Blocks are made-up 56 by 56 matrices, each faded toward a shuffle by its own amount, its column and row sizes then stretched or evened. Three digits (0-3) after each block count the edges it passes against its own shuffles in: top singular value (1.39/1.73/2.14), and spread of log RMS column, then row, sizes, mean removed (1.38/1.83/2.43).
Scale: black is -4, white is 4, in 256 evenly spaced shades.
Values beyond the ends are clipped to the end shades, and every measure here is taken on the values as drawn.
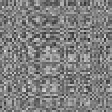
3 2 2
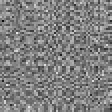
3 1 0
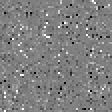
0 1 1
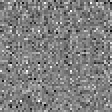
3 1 1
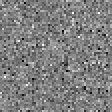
0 1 0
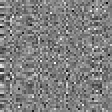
3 2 0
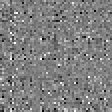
2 2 2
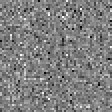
1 1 0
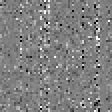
0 3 1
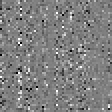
1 3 0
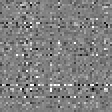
1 2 3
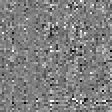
1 3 1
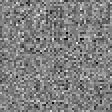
2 1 1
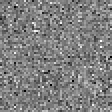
0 2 0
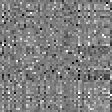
3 1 1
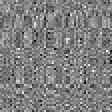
3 2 0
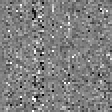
0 3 0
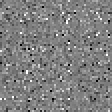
1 1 2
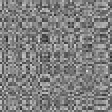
3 2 1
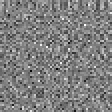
3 0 0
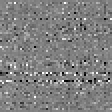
1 1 3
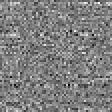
2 0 2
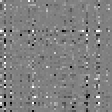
3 3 2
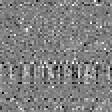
3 0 3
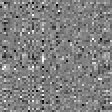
3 2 1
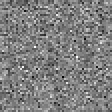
2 0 0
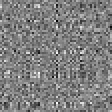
3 2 2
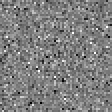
0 0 0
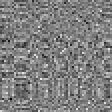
3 0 1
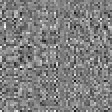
3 3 2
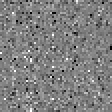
1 1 1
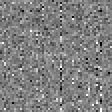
1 2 0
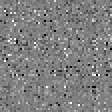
1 1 2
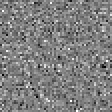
2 0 0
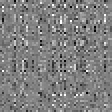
3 3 2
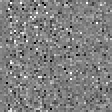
0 2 0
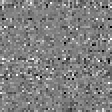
0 1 3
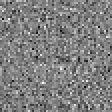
2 0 0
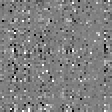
2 2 2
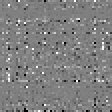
0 2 3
